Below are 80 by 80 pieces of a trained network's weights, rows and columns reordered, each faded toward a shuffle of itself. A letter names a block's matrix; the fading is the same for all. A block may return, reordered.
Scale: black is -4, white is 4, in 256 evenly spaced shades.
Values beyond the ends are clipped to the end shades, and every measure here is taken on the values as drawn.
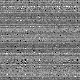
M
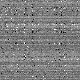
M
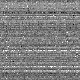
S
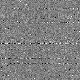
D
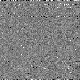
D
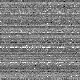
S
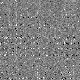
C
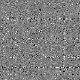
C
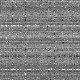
S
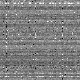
S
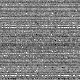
S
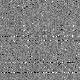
D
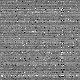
M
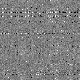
D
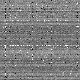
S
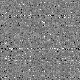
C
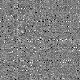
C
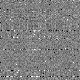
D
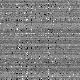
M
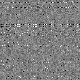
D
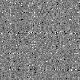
C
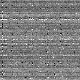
S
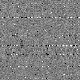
D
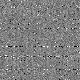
D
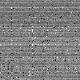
M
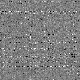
C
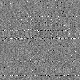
D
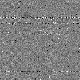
D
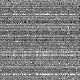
S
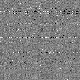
D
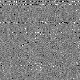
D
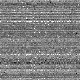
S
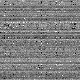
M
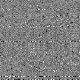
D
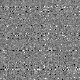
C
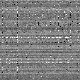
S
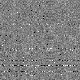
D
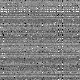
S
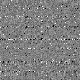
C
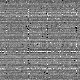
S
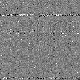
D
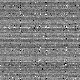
M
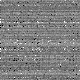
M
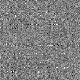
D
